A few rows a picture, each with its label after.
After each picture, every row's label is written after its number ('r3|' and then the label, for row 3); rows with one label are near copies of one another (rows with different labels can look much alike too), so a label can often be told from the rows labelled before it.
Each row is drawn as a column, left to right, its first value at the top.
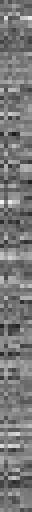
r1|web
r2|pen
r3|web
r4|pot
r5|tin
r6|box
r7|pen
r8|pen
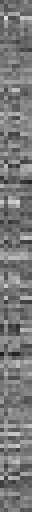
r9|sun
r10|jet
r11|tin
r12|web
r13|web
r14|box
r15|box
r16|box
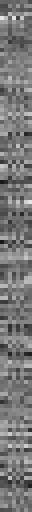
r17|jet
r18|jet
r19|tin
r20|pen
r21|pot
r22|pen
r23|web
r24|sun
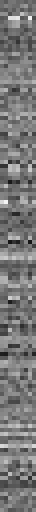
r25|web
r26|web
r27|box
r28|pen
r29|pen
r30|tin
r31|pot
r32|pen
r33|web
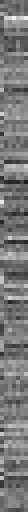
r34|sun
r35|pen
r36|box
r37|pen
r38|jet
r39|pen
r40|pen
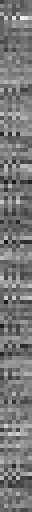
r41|sun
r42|box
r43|pot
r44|jet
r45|tin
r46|jet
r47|jet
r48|box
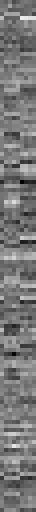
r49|box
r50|web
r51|pot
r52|web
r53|tin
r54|box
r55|pen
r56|box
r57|box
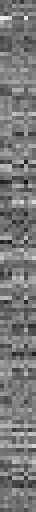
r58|pen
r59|box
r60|pen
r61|sun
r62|pot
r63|sun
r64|box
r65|pot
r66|web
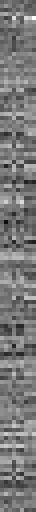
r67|web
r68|tin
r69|pot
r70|pen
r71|tin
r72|web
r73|jet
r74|jet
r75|jet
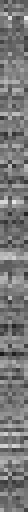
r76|web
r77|tin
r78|pen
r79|web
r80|pot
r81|sun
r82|pen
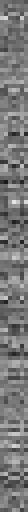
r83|box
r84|box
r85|pot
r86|web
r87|web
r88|jet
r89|sun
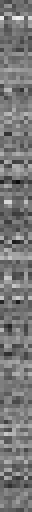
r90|box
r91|sun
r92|sun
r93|jet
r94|box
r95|pen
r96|sun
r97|pen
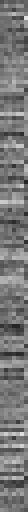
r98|web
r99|pot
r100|sun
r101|tin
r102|pot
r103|pot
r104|pen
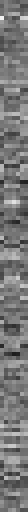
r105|pen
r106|pot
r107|web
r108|web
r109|sun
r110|jet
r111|jet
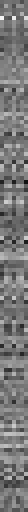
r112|pen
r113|pot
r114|pot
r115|jet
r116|pot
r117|sun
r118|box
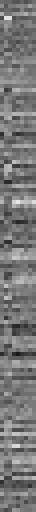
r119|tin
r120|jet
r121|pen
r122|web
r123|web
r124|sun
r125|tin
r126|pot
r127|web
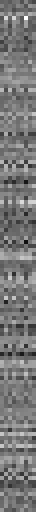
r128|web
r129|box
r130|sun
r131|jet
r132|tin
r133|web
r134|pen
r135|web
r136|sun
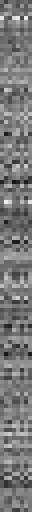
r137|jet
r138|sun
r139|pot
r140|box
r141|jet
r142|pot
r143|jet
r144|sun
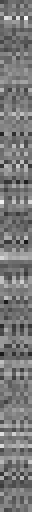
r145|web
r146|box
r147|pen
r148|pot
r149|pen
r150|pot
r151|pen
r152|web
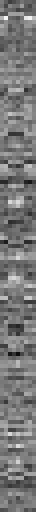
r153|box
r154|jet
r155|sun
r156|sun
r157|web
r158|tin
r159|jet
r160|jet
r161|box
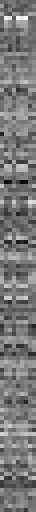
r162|pot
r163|jet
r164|box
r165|web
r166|pen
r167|jet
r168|jet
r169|web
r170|sun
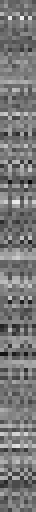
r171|tin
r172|pot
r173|box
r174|web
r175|web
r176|box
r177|pot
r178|box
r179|web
